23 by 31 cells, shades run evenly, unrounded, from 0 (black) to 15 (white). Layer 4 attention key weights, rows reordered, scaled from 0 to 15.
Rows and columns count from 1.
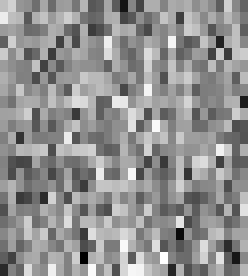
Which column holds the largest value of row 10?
17
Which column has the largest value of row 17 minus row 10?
10
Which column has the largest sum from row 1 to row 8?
22
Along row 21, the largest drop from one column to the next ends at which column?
21
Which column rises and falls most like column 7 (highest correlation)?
18
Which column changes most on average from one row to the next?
28
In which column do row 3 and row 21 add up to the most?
16
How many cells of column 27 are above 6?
20
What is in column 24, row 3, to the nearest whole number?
12
